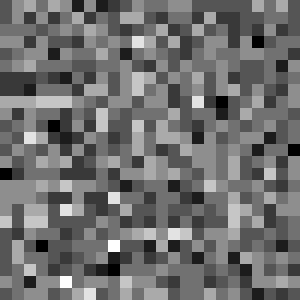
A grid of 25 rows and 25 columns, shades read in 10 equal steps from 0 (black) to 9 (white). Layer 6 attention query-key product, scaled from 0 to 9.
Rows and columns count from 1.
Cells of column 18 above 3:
15
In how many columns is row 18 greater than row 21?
12
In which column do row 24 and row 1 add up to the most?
6
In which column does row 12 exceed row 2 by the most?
3
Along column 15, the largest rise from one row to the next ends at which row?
20
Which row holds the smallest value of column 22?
4
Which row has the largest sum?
9
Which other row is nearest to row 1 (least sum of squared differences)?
23
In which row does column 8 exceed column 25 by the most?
25
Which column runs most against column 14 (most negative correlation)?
24
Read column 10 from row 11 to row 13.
3 2 3
